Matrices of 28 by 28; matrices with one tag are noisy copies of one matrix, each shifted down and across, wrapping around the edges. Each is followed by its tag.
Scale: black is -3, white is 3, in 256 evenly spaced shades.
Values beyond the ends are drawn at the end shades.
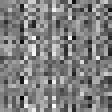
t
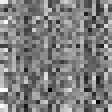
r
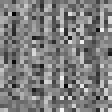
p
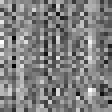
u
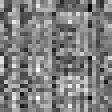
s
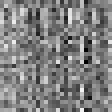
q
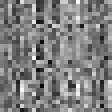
q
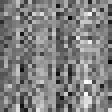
r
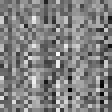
u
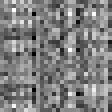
s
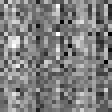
r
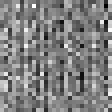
t
